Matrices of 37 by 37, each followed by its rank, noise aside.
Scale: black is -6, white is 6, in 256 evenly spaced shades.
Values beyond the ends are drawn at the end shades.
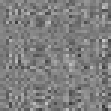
four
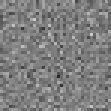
eight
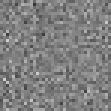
eight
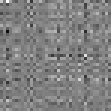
three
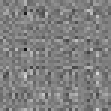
three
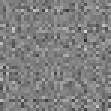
six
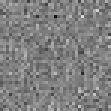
eight
